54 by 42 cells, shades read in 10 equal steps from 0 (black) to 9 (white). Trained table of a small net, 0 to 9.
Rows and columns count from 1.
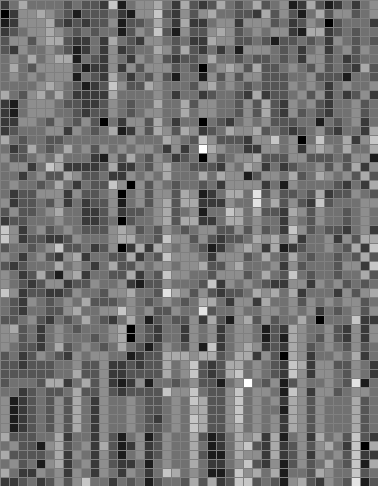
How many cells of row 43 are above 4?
12
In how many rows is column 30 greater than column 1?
23
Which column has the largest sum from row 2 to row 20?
18
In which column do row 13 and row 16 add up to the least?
34
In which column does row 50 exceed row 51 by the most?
42
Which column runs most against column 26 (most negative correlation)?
10
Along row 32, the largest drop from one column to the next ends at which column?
25
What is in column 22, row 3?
2
